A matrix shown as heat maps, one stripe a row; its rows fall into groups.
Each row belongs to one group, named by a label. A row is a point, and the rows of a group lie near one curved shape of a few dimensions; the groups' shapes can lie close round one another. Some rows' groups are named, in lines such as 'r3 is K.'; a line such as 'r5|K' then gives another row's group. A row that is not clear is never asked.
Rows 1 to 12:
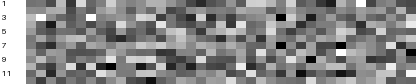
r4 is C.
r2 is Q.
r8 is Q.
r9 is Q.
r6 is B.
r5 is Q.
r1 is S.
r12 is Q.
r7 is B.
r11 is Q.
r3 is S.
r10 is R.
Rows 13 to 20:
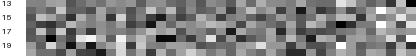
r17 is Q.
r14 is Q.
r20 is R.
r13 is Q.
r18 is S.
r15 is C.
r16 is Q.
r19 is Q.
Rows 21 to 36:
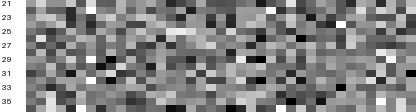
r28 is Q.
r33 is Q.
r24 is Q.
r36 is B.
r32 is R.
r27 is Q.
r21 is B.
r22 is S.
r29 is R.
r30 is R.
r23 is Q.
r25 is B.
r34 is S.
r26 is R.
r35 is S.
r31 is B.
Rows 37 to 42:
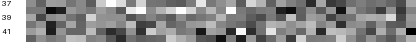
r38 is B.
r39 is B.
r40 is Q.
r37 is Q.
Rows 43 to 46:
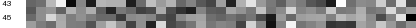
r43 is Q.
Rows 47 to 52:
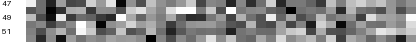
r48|B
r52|Q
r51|B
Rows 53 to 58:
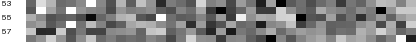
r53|S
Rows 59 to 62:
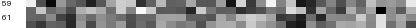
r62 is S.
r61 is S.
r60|S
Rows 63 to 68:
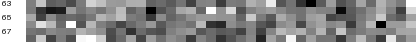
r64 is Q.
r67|B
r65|Q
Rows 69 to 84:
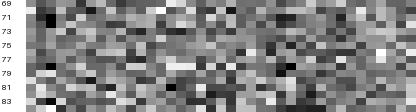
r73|B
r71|B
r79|S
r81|B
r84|S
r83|C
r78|B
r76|Q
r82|S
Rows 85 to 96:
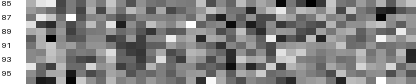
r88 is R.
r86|Q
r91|B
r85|S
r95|Q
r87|B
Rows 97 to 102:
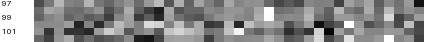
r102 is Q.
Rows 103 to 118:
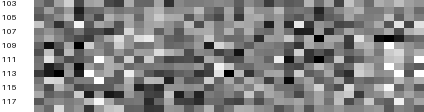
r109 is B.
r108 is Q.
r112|B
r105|Q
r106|B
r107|R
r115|Q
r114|S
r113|S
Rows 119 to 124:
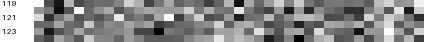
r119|C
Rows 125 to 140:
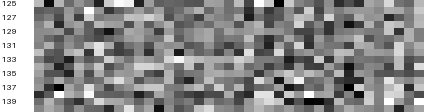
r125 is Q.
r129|R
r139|S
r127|S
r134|B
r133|B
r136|Q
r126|B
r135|Q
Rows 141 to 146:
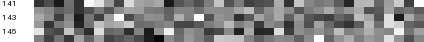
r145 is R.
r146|Q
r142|Q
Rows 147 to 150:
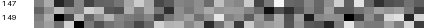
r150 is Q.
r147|Q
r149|Q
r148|S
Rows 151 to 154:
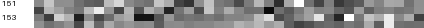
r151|Q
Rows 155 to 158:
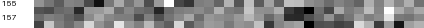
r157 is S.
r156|S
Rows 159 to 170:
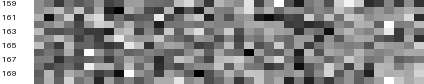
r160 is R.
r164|Q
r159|Q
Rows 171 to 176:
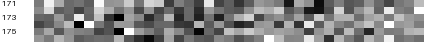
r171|S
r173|R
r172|S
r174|B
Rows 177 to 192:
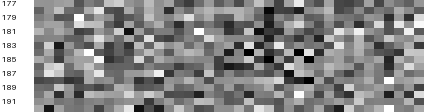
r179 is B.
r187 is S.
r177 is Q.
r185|R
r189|Q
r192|Q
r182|S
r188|S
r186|B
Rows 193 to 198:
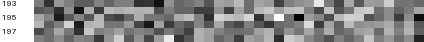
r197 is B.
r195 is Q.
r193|Q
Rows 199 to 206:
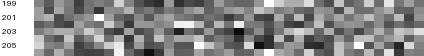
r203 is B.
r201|R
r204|R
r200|Q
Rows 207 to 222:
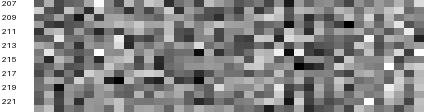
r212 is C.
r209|S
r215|Q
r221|S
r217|S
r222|R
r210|B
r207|S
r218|R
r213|R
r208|R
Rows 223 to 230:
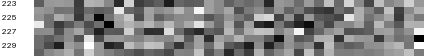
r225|Q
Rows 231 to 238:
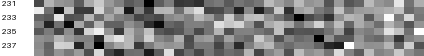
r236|Q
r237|Q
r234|Q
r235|S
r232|R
